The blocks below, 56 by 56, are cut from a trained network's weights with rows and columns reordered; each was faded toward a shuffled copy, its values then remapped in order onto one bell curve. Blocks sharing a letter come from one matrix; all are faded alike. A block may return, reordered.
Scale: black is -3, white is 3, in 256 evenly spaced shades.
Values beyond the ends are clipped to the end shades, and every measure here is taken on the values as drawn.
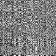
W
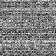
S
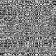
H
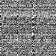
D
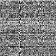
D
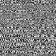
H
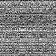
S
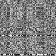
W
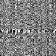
W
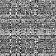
S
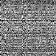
D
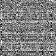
D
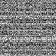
S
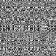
H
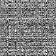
D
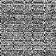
S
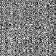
W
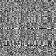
W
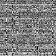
S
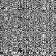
W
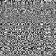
H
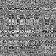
H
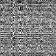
D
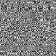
H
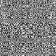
H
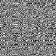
H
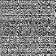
D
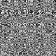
H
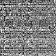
D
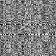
W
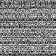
S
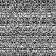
S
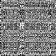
S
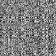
W
